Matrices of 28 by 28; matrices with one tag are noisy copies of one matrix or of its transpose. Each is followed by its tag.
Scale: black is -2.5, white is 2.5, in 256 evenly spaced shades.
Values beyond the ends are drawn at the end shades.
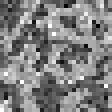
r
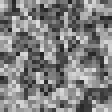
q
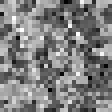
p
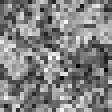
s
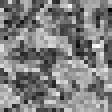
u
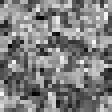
p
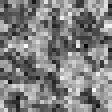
u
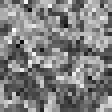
p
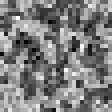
q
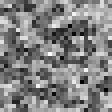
q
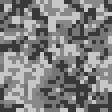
s
